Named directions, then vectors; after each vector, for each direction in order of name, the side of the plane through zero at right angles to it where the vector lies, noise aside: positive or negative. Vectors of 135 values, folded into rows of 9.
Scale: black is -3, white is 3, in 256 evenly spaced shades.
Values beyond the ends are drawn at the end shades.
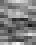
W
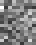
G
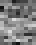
negative, negative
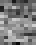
negative, negative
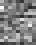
positive, negative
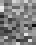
positive, positive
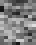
negative, negative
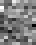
positive, positive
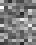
positive, negative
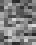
negative, negative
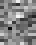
negative, positive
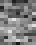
negative, negative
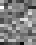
positive, negative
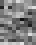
negative, positive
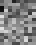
negative, negative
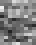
positive, positive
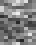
positive, positive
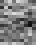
negative, positive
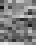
negative, positive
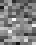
negative, negative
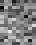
negative, negative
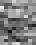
positive, positive
